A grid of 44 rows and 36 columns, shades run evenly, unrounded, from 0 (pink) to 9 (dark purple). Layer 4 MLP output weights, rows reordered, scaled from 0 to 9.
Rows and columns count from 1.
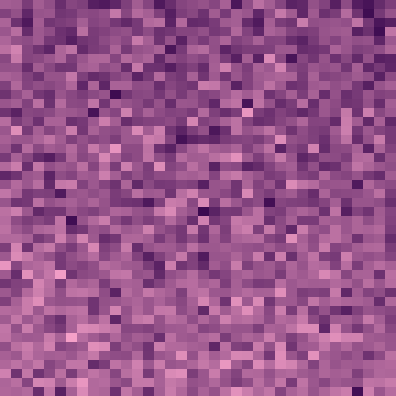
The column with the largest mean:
33
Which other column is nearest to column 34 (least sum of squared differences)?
12
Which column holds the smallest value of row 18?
22
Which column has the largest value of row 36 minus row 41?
11
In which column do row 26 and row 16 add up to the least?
14
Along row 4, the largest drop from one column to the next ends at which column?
36
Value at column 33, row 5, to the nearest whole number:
5
